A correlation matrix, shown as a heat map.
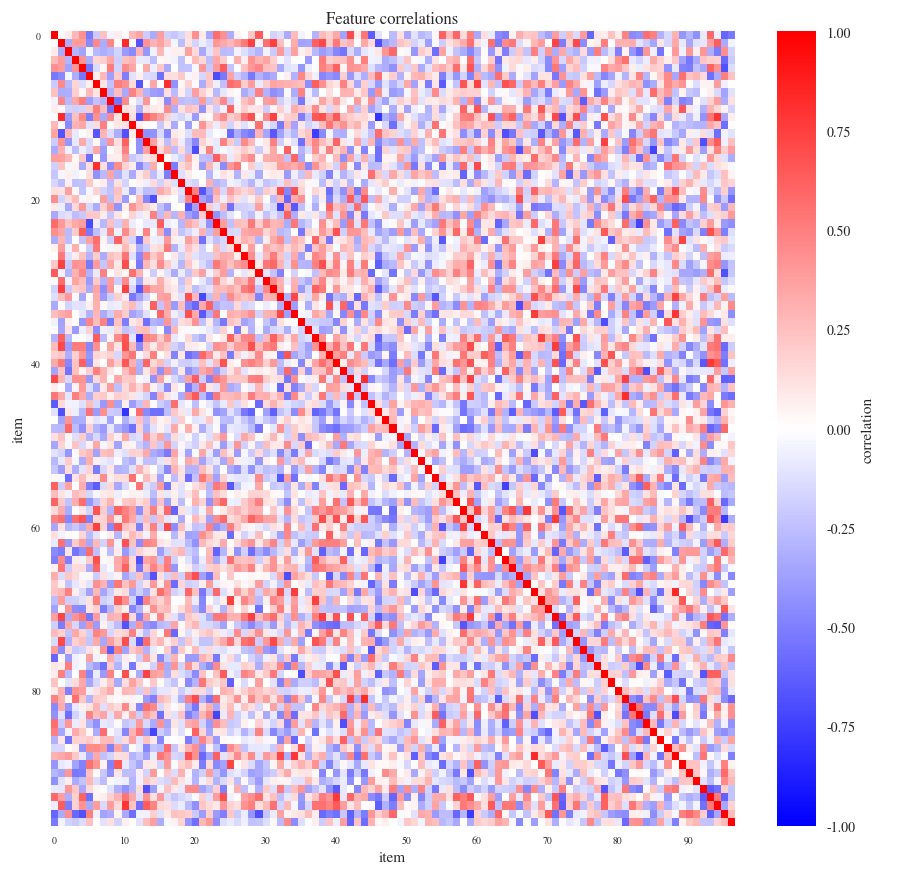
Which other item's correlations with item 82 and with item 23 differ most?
83
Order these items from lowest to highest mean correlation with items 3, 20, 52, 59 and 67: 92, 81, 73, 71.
92, 73, 71, 81
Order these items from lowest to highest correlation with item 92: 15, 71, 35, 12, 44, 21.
21, 71, 15, 12, 44, 35
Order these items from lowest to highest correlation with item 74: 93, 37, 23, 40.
23, 93, 40, 37
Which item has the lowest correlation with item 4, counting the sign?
95
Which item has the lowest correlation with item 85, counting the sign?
14
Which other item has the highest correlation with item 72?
46
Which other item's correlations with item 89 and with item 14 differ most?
39
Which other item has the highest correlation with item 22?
33
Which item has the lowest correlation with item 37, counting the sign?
12
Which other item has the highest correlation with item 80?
59
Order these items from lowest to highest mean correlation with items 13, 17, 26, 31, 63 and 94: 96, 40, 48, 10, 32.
48, 32, 96, 40, 10
